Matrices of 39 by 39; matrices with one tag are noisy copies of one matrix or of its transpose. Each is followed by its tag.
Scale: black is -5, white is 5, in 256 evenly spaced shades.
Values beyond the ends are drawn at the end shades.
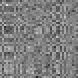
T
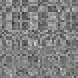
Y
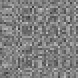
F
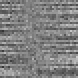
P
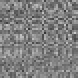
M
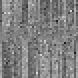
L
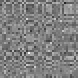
T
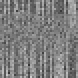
P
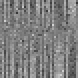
P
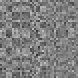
Y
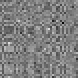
T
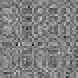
F
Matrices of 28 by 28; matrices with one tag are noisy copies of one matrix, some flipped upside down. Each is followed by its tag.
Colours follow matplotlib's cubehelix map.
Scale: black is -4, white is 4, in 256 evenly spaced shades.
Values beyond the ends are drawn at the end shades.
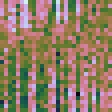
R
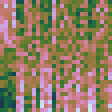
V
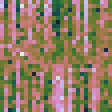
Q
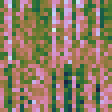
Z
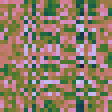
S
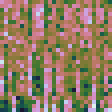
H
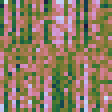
Q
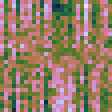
Q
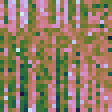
R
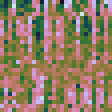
H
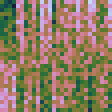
V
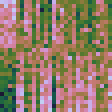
V
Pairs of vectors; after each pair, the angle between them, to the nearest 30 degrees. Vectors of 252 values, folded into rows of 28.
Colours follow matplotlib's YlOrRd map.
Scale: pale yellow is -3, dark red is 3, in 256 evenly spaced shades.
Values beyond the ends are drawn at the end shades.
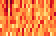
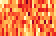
90 degrees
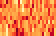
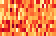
90 degrees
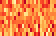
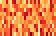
150 degrees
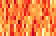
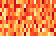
60 degrees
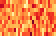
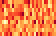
90 degrees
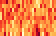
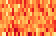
120 degrees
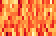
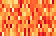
60 degrees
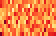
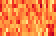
90 degrees
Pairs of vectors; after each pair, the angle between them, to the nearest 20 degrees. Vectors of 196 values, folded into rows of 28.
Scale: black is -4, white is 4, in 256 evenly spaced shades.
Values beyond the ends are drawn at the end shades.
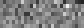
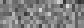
40 degrees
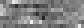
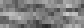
80 degrees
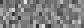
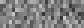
100 degrees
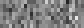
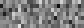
60 degrees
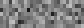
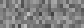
80 degrees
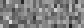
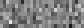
20 degrees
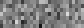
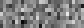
20 degrees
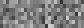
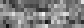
120 degrees
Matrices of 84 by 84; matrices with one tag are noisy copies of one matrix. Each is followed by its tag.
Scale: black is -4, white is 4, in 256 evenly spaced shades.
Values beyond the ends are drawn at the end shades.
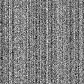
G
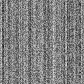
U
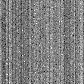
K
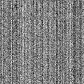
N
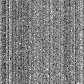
K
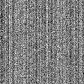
G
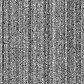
U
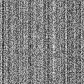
U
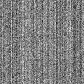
N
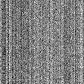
K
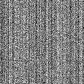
G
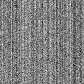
N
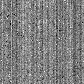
N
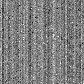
U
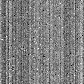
K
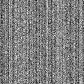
G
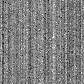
U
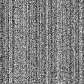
G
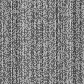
N
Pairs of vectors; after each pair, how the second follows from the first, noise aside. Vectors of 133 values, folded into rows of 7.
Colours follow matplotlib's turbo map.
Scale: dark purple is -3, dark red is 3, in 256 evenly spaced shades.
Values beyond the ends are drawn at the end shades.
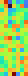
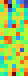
copied.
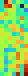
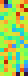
negated.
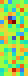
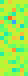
negated, shrunk.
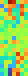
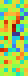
wrapped around, negated.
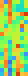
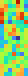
wrapped around, negated.
